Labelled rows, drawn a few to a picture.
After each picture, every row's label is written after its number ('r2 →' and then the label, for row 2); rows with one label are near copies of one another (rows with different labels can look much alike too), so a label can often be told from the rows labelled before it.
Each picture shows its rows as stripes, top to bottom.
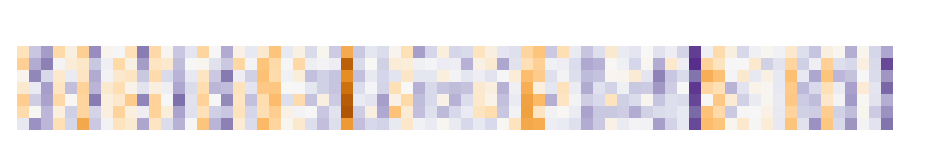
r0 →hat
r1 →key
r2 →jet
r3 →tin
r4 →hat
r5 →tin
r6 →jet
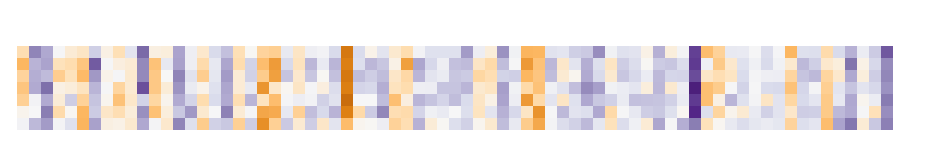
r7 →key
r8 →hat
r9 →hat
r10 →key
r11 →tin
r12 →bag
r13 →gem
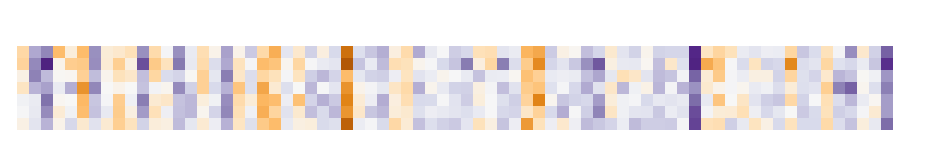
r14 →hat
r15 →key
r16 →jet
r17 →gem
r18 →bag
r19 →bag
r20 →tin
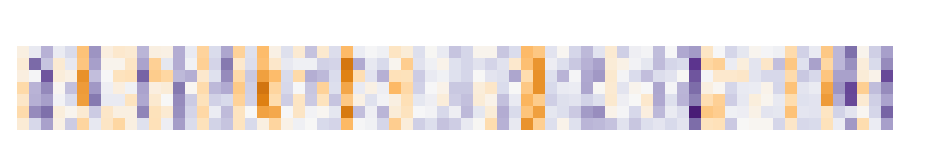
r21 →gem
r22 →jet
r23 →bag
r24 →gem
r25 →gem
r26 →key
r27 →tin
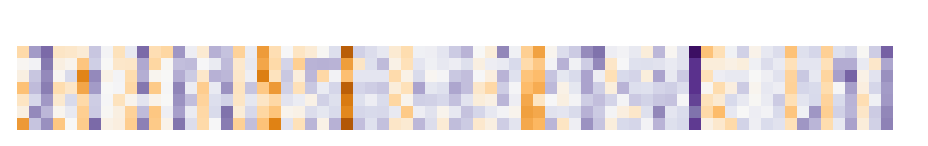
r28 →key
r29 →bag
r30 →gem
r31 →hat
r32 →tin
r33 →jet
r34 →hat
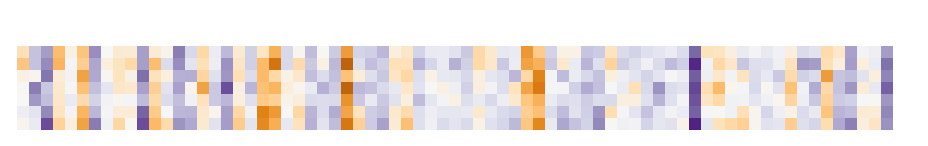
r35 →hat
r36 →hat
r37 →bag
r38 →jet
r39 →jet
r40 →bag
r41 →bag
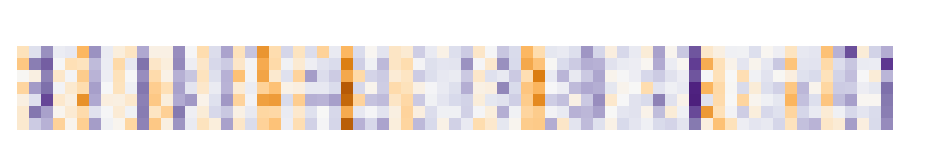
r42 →gem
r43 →key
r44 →bag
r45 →key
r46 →bag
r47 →key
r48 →hat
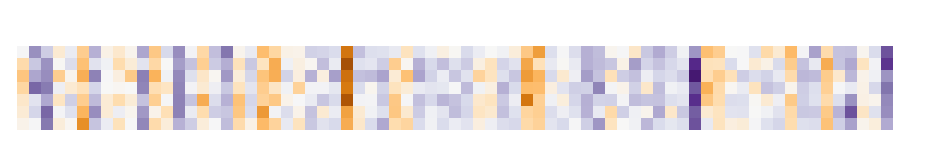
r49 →jet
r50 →tin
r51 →hat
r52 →key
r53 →tin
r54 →gem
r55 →bag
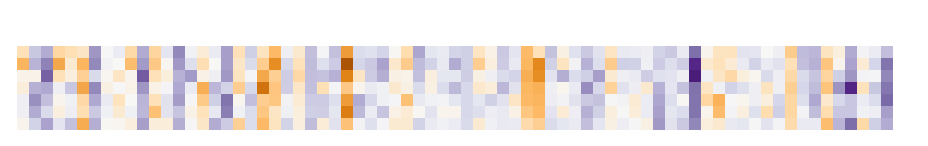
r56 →hat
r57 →hat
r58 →bag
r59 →gem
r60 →jet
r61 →jet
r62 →gem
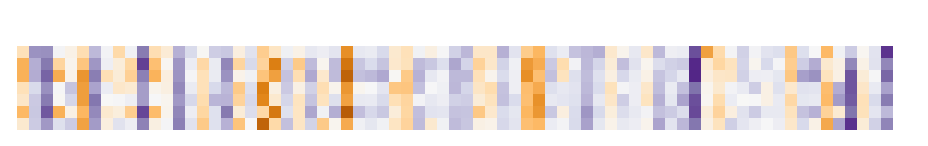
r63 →key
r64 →hat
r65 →hat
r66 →gem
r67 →gem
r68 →hat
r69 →gem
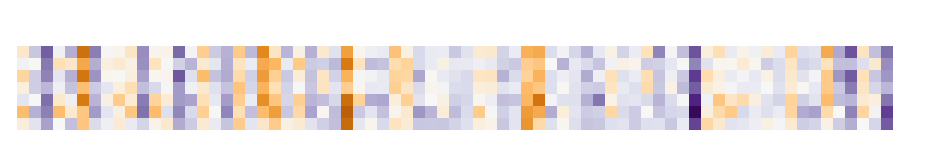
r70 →gem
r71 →bag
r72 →gem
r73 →gem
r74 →bag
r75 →hat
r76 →tin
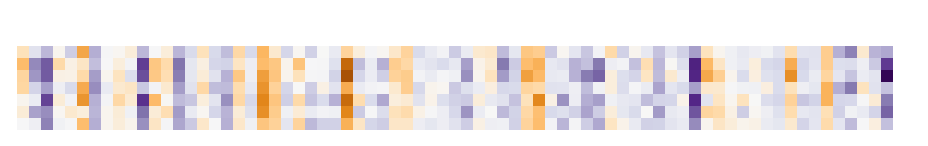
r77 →gem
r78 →key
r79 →key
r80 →gem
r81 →bag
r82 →key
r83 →bag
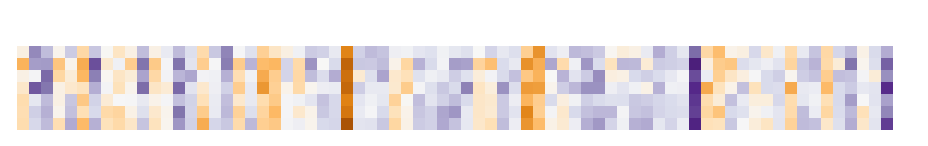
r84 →jet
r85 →hat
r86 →bag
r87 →key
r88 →tin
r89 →tin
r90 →tin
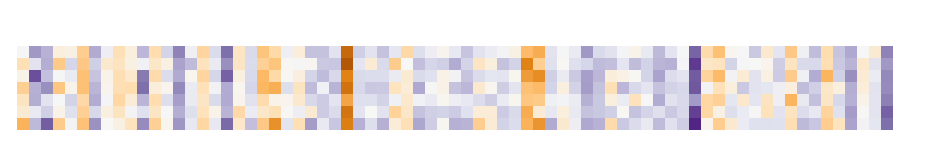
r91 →jet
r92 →tin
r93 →jet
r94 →hat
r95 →jet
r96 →tin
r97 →hat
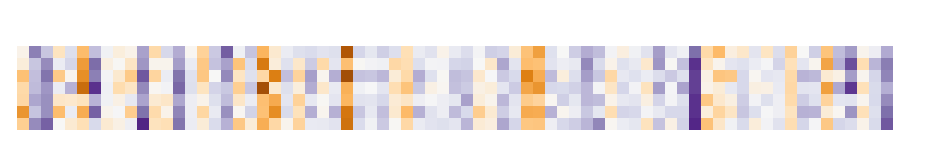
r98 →jet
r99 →gem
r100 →hat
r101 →gem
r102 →key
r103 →hat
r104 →key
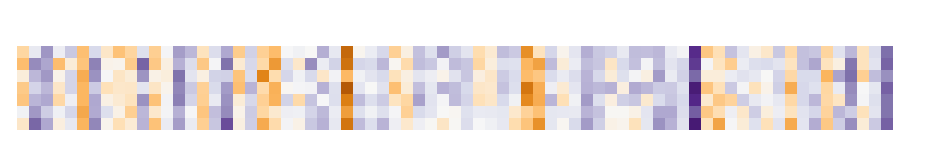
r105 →tin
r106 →hat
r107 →gem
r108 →tin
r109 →hat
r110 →jet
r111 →jet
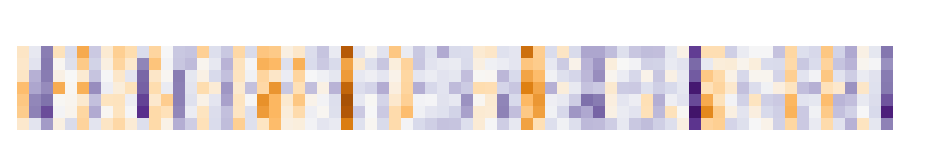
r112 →tin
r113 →bag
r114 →key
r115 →hat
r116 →key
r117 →key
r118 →tin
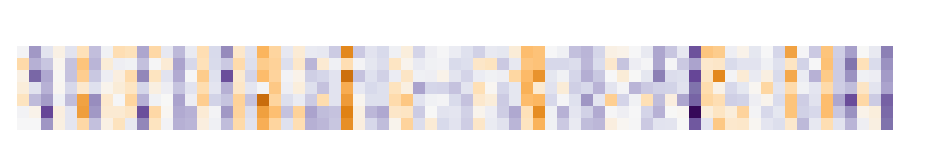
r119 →jet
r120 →gem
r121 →jet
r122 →tin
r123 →gem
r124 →bag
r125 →bag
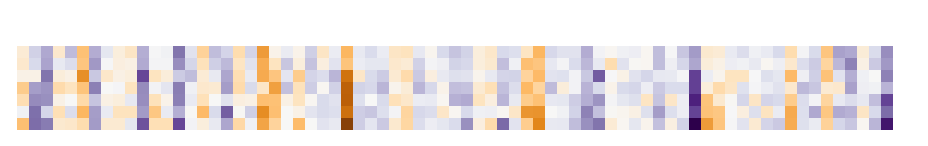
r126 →gem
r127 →gem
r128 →bag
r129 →hat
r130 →key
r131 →jet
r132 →key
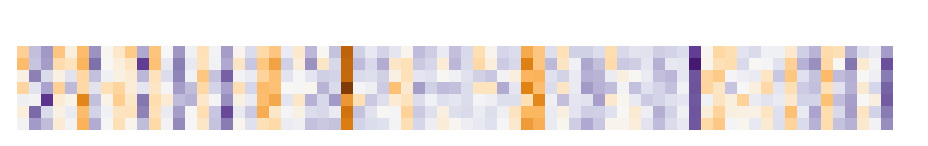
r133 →hat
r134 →hat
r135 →jet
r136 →tin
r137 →bag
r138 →jet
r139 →jet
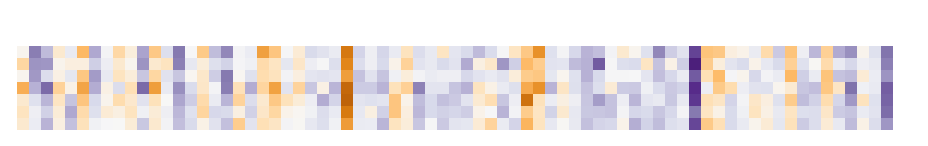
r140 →jet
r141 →key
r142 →jet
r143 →hat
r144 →tin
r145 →tin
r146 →tin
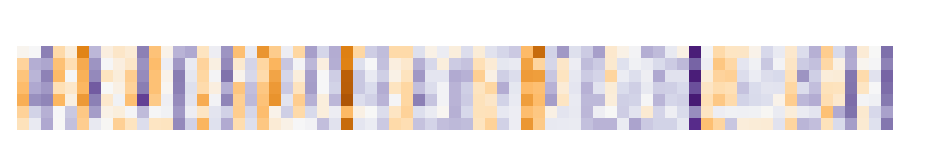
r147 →bag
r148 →hat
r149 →hat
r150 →hat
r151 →hat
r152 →gem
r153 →tin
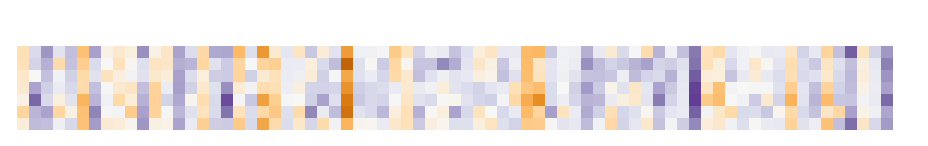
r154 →gem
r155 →tin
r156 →tin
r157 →jet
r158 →jet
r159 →hat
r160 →gem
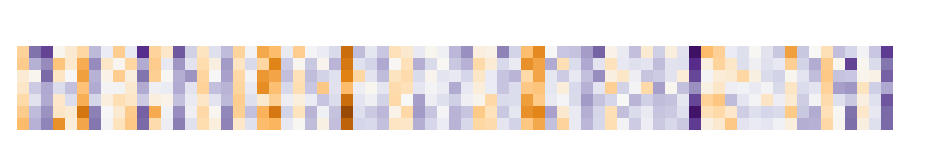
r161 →key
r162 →hat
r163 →bag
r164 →gem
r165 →tin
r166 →hat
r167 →hat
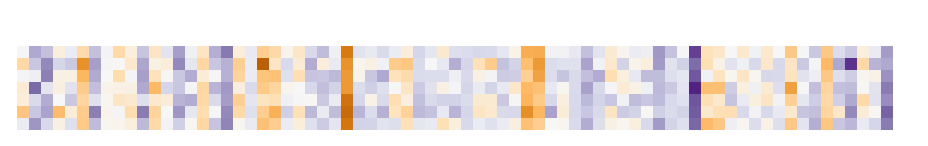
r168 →jet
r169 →gem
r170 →bag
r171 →jet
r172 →tin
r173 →hat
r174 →jet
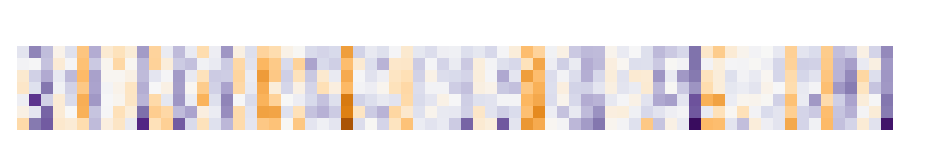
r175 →jet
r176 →bag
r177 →gem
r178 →gem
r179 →jet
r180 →bag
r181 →key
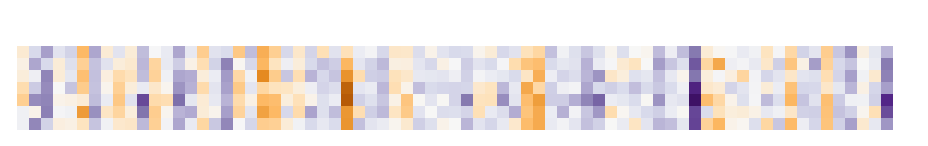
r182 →gem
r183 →jet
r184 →bag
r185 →tin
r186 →key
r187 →bag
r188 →jet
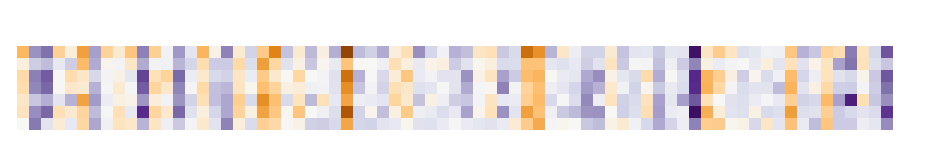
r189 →hat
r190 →gem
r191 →key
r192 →key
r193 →gem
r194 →key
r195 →jet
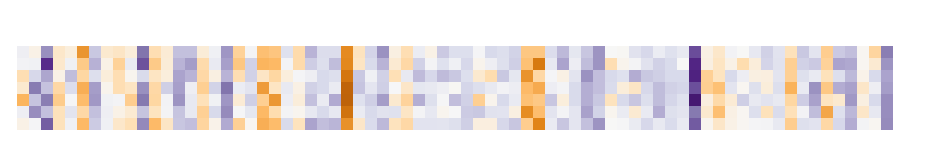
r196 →bag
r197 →bag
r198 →tin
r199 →jet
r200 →hat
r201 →jet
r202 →bag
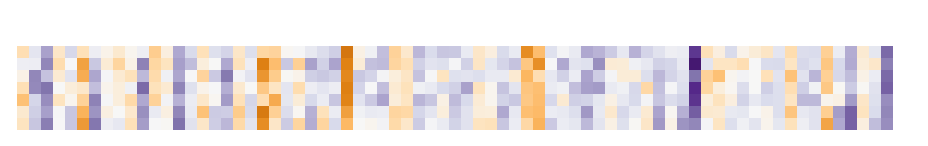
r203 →tin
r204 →bag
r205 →jet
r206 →key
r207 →hat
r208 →gem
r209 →gem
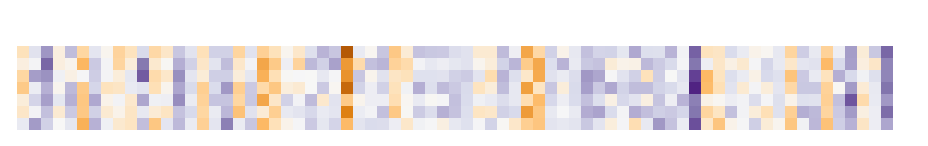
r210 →tin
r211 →bag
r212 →key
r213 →tin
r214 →gem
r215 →tin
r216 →jet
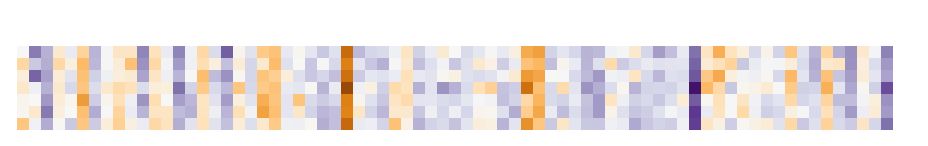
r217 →jet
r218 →hat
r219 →jet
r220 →tin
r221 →bag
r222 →bag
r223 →tin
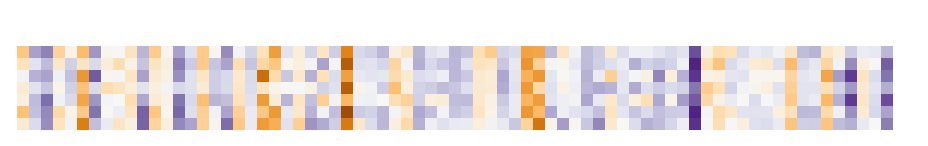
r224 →hat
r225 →tin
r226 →gem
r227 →tin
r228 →gem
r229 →hat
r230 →bag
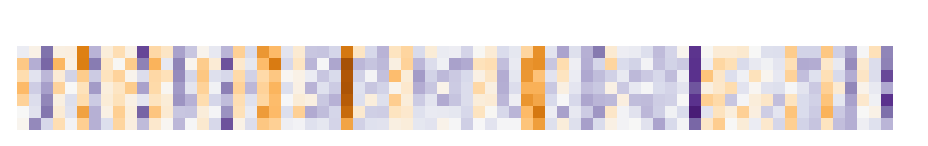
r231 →bag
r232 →hat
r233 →tin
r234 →hat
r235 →tin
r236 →bag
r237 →jet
